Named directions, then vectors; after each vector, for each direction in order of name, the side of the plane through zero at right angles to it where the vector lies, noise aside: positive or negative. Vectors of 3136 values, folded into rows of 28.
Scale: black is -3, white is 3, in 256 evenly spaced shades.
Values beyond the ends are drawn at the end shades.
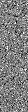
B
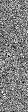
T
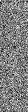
negative, positive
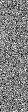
positive, negative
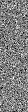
negative, positive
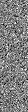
positive, positive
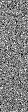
positive, negative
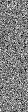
negative, positive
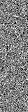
negative, negative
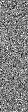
positive, negative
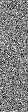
positive, negative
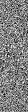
negative, negative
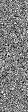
positive, positive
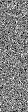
negative, positive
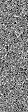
negative, negative
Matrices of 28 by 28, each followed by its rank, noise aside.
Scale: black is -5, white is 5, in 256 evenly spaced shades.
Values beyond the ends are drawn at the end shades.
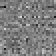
five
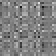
two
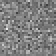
six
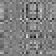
two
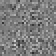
four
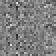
four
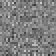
five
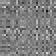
three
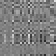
two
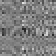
three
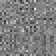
four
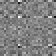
two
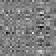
four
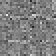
four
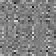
three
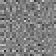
three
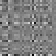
two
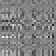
two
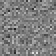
six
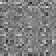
four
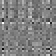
two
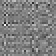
three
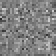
six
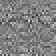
four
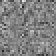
five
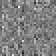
six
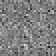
six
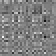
three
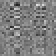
two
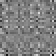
two
